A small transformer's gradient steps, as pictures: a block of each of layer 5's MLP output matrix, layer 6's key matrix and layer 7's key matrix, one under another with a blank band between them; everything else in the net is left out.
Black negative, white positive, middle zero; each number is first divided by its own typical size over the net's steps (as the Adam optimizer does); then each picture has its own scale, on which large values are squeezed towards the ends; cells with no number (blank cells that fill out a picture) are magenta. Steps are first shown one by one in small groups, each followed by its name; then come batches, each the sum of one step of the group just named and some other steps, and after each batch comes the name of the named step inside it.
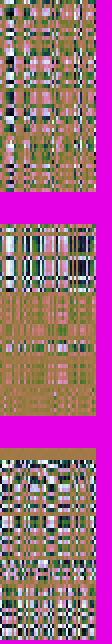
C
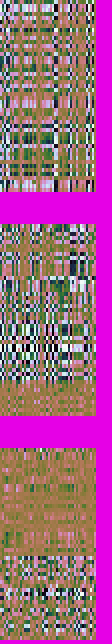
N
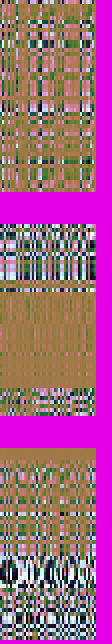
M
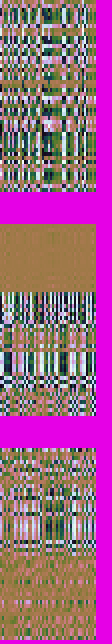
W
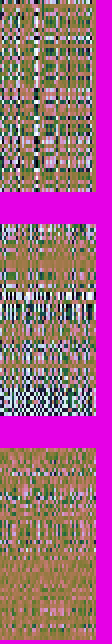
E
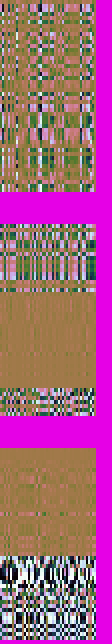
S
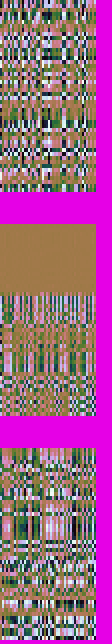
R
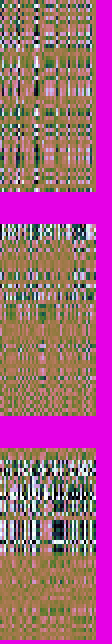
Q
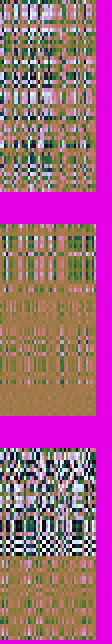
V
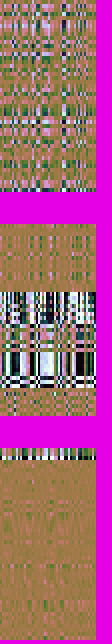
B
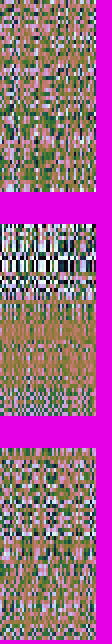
E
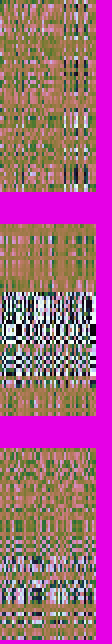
V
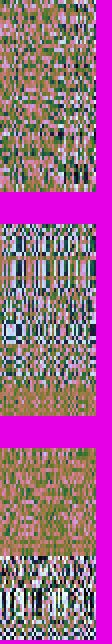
W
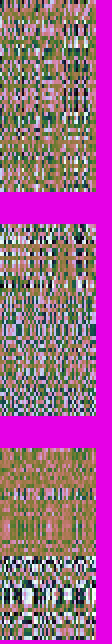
R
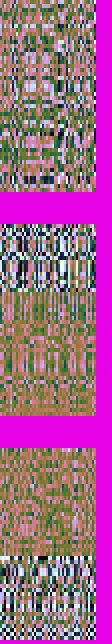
W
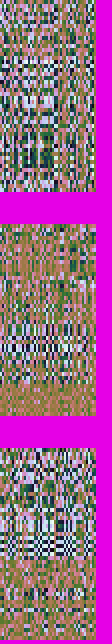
N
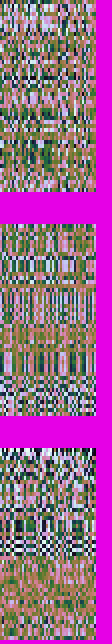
V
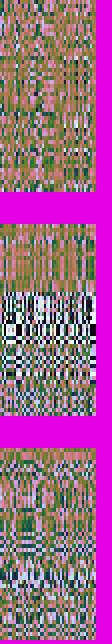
S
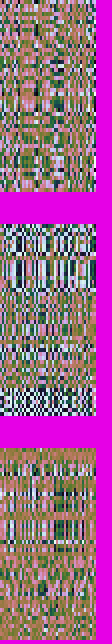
N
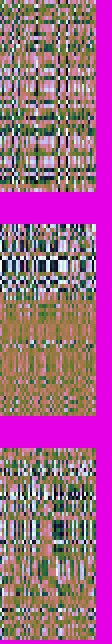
Q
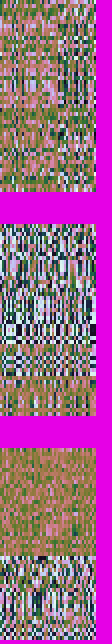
R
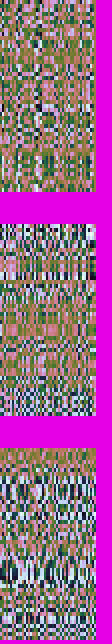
M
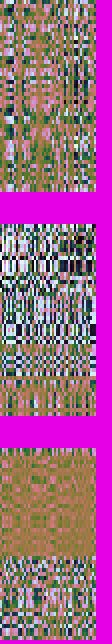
C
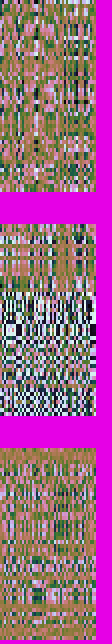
E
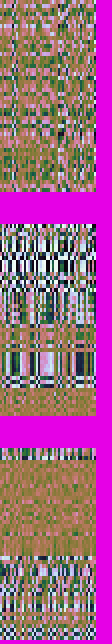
B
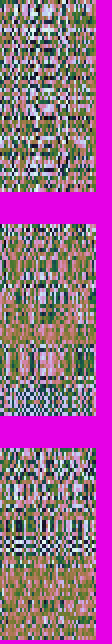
V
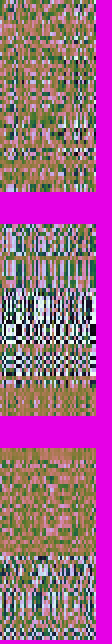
R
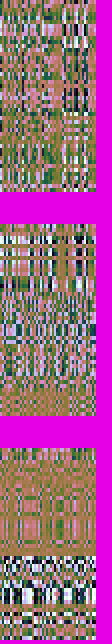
W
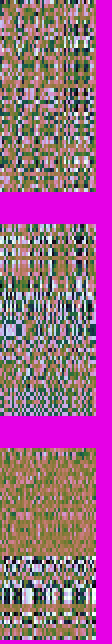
E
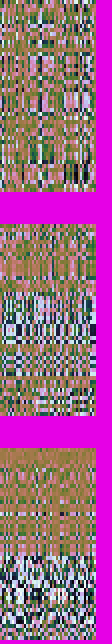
M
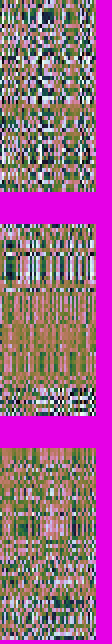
R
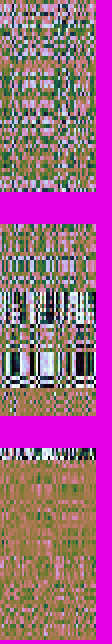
B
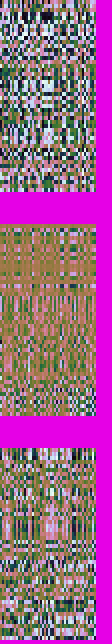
R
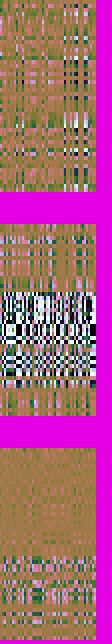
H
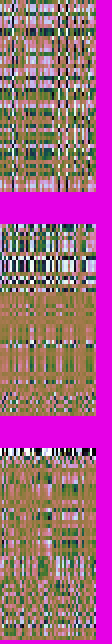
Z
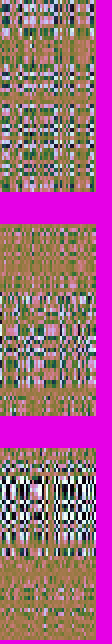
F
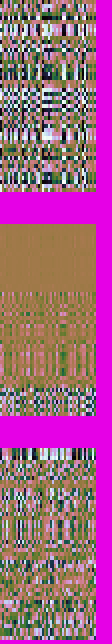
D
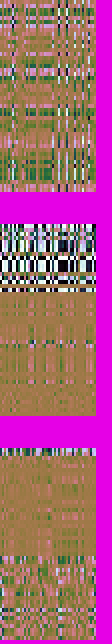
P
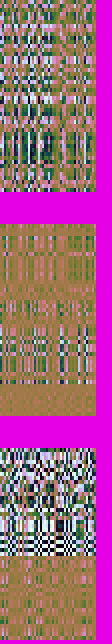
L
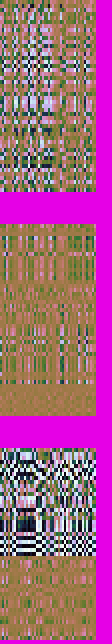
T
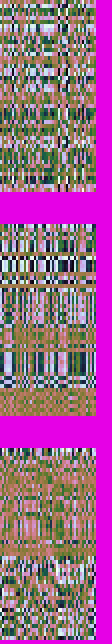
P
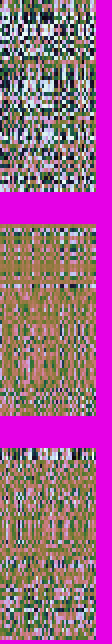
D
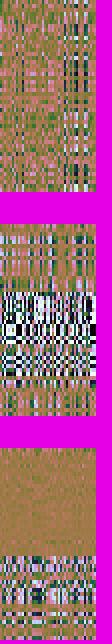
H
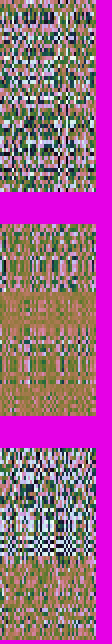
L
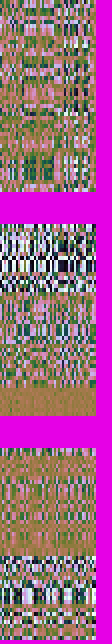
P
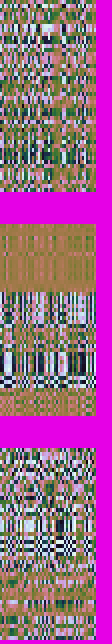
L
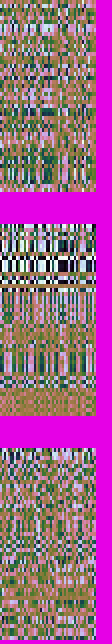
P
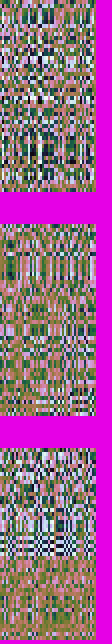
L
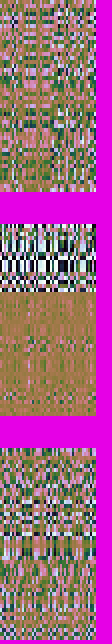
P
